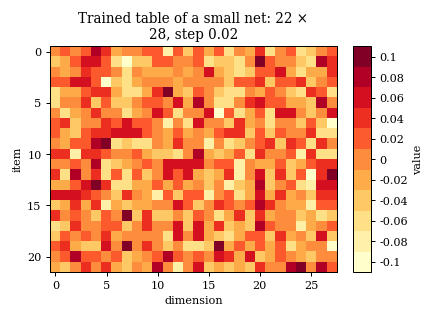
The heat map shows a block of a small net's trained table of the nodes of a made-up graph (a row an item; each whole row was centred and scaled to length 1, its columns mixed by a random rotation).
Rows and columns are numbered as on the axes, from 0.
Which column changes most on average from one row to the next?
7
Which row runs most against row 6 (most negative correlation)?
19
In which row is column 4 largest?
13
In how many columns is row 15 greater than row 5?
10
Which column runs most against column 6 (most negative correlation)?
26
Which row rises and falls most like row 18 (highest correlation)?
5
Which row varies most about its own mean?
12
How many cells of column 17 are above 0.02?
3
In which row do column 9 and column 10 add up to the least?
14
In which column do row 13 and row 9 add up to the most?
4
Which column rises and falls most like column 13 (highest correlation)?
27
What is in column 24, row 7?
-0.04
